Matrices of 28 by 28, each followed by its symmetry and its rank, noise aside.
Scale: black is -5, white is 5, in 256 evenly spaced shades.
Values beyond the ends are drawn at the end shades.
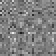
no symmetry, rank four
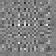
no symmetry, rank three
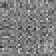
no symmetry, rank six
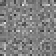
symmetric, rank four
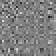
antisymmetric, rank four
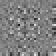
no symmetry, rank three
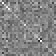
symmetric, rank six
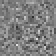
no symmetry, rank six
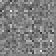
symmetric, rank six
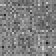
no symmetry, rank six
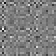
no symmetry, rank three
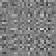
no symmetry, rank three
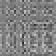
no symmetry, rank three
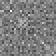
symmetric, rank six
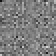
no symmetry, rank six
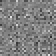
no symmetry, rank six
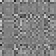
no symmetry, rank three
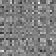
no symmetry, rank three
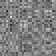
no symmetry, rank three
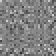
no symmetry, rank three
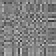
antisymmetric, rank four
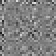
no symmetry, rank three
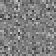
antisymmetric, rank six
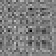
no symmetry, rank three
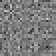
symmetric, rank four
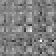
symmetric, rank three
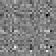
antisymmetric, rank four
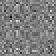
no symmetry, rank three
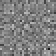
symmetric, rank four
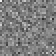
symmetric, rank six
